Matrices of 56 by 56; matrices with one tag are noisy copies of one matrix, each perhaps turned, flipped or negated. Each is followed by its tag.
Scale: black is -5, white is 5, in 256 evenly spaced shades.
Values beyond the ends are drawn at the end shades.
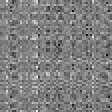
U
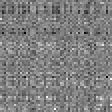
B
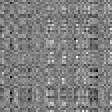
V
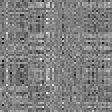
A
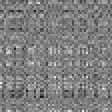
V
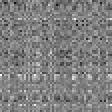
U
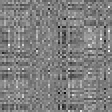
A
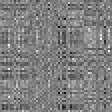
A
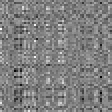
V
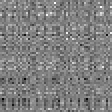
B
